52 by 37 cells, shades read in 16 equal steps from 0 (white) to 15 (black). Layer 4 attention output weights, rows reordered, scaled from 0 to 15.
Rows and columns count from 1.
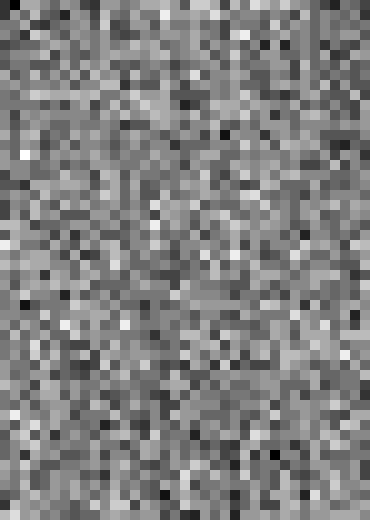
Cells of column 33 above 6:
34
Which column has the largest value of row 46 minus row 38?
28
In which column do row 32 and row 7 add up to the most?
36
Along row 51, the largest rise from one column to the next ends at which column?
14
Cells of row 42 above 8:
12
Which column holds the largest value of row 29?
18
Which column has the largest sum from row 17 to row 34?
15
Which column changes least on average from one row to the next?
32
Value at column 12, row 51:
3
